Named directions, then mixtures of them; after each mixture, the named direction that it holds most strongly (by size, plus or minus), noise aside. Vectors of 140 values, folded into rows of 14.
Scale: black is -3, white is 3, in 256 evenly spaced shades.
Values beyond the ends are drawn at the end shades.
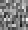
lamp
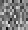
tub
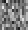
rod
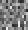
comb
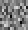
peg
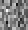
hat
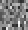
comb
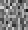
comb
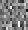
comb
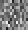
tub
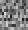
lamp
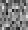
rod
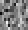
hat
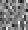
comb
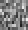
lamp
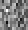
hat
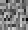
lamp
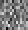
tub
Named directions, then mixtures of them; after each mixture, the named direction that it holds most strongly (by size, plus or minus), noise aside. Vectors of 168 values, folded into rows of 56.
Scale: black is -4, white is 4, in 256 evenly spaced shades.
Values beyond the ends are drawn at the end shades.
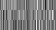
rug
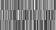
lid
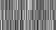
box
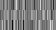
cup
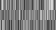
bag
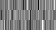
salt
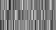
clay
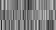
box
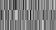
salt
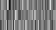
clay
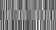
rug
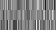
rug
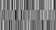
bag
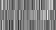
bag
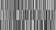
lid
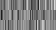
salt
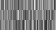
lid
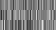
salt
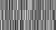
box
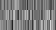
lid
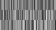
lid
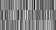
lid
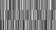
clay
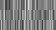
box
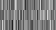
cup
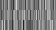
cup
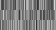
bag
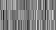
rug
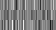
cup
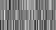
clay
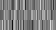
cup
